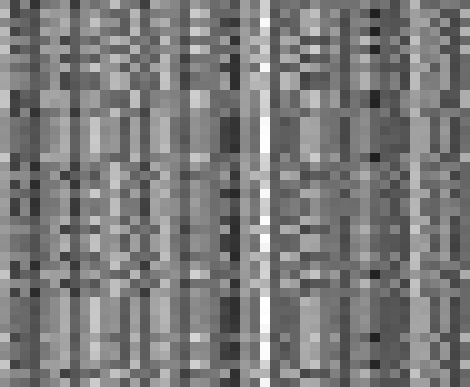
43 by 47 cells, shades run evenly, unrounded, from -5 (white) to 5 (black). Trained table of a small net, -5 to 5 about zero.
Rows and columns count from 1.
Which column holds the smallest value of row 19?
27
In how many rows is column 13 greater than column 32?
34
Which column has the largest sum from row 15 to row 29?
24
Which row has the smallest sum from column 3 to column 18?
17
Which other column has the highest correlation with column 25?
18
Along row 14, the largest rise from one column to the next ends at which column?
28
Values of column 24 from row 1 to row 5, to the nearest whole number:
2 1 3 1 3
